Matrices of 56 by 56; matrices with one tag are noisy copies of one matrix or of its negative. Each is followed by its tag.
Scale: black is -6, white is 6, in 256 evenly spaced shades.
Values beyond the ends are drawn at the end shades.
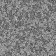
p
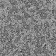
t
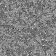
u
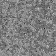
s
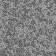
s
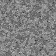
p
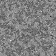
u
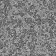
t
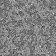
t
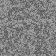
t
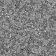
p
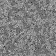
t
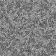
p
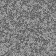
p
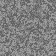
p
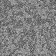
t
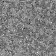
s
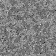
t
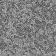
s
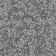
t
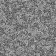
u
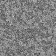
u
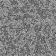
t
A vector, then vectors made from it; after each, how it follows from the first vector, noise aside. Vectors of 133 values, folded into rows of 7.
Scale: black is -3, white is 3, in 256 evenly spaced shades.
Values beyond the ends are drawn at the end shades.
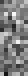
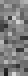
partly zeroed.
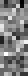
wrapped around.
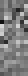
wrapped around, negated, partly zeroed.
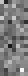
wrapped around, partly zeroed.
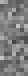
wrapped around, shrunk.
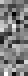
negated.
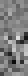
reversed, negated, partly zeroed.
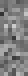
wrapped around, shrunk.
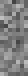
wrapped around, shrunk.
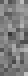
reversed, negated, shrunk.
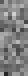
shrunk.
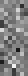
wrapped around, negated, partly zeroed.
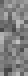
shrunk.
